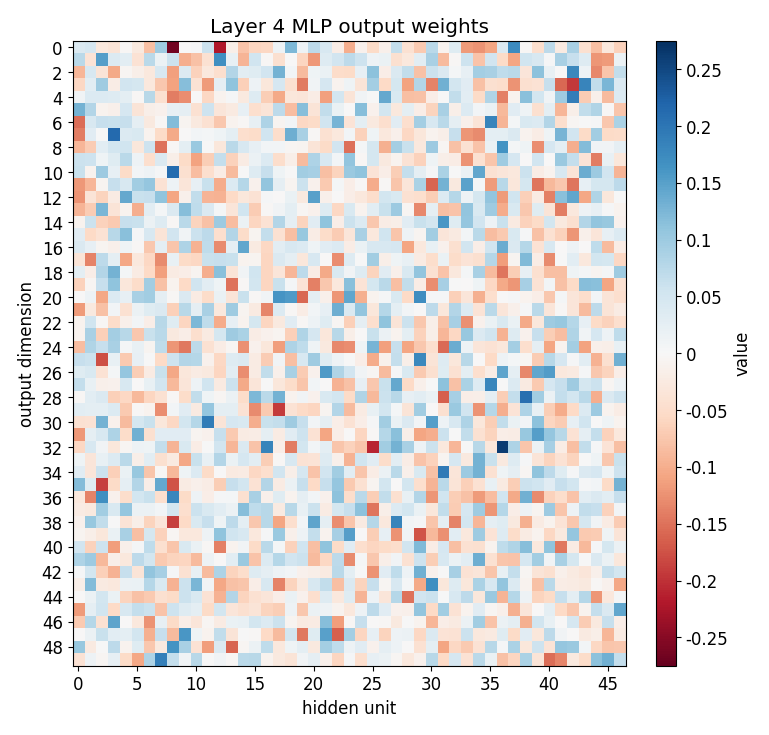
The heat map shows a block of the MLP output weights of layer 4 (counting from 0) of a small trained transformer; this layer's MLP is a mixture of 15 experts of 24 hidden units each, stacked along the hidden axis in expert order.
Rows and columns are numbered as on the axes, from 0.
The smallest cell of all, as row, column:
0, 8
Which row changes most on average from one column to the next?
3
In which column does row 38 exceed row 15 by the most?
27
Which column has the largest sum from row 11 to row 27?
33
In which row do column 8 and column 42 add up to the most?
48
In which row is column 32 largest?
24
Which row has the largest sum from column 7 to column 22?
37
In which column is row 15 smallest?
42
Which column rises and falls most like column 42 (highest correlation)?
41
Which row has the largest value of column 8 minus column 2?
25
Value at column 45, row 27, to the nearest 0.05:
0
